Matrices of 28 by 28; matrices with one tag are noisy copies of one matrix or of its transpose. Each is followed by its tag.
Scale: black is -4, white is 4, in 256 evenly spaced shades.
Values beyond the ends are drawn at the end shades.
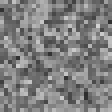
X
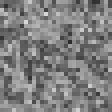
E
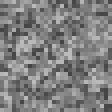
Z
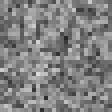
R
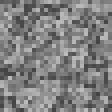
Z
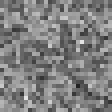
E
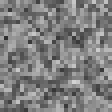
X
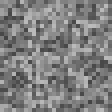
R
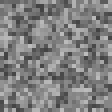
Z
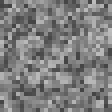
Z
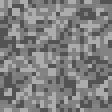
R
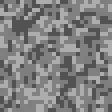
Z
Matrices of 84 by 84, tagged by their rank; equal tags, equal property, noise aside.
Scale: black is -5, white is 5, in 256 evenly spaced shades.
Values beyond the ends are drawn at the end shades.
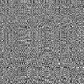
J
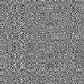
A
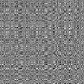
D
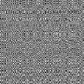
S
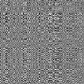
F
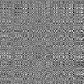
D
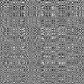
D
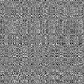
F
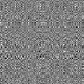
S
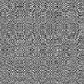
F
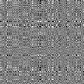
D
